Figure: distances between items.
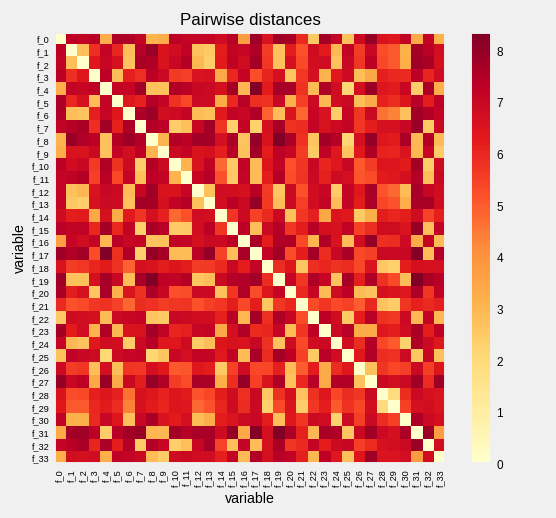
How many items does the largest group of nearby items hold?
9
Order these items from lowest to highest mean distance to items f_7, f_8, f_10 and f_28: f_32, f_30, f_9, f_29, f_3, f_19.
f_32, f_29, f_9, f_3, f_30, f_19
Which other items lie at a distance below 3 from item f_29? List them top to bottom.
f_18, f_21, f_28
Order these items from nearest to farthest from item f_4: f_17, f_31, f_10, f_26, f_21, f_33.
f_31, f_33, f_21, f_26, f_10, f_17
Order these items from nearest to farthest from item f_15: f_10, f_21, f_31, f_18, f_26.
f_10, f_26, f_21, f_18, f_31
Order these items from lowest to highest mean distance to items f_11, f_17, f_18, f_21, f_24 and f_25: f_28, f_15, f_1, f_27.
f_28, f_15, f_1, f_27
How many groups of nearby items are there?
5
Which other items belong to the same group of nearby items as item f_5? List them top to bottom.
f_3, f_14, f_20, f_23, f_26, f_27
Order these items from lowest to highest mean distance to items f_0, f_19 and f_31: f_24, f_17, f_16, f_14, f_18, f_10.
f_16, f_24, f_18, f_14, f_10, f_17
